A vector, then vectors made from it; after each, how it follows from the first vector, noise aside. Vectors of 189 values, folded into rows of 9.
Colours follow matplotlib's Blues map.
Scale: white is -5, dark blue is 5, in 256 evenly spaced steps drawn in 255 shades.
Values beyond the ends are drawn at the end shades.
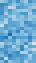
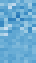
wrapped around, partly zeroed.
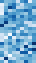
negated, scaled up.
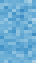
wrapped around, negated, shrunk.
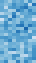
reversed.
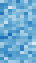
copied.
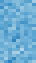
wrapped around, negated, shrunk.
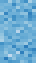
negated, partly zeroed.
